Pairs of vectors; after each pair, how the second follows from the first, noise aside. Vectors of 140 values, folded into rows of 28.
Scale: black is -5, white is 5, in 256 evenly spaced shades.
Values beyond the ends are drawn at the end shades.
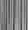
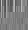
reversed, negated, partly zeroed.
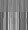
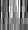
reversed, scaled up.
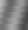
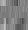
wrapped around, negated, partly zeroed.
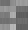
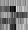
wrapped around, negated, scaled up.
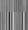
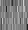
shuffled.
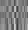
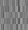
wrapped around, negated, shrunk.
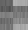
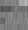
partly zeroed.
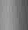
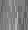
wrapped around, negated, partly zeroed.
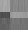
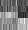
reversed, scaled up.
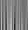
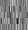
shuffled.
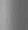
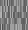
shuffled.
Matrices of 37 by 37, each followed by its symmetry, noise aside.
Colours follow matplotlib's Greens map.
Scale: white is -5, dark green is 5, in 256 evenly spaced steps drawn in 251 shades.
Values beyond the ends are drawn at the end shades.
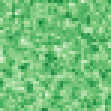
antisymmetric.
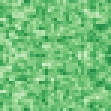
mirrored top to bottom.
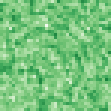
symmetric across the other diagonal.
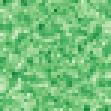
same after a half turn.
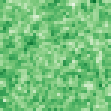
no symmetry.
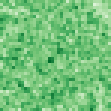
symmetric across the other diagonal.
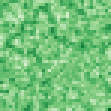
symmetric.
